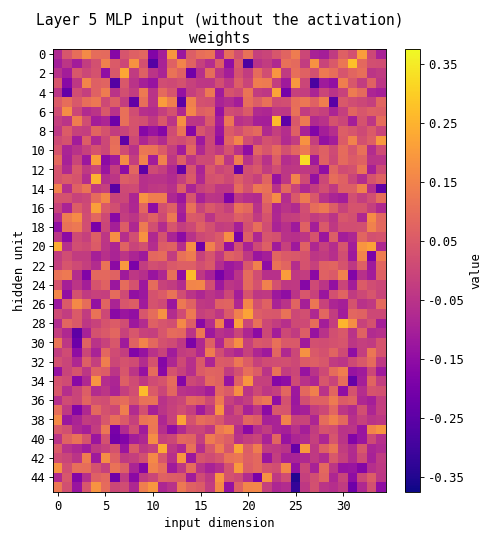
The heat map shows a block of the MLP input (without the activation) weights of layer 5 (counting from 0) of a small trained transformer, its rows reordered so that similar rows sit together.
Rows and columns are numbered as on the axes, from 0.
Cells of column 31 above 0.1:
4
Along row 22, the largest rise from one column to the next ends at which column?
7
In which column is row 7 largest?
23
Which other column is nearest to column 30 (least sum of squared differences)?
12
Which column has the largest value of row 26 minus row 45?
25
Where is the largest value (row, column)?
11, 26
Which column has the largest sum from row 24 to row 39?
10
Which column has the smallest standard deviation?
16
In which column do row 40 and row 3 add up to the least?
6
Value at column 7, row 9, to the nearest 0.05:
-0.25
